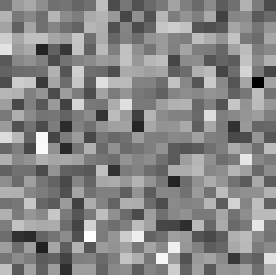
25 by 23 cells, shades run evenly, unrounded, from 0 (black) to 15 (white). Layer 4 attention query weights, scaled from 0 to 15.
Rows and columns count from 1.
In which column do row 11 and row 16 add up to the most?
18
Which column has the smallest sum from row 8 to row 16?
6
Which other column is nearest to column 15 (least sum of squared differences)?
16
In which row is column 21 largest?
15
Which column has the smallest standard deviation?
13
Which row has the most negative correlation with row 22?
4
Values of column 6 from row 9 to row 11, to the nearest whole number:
9 4 6
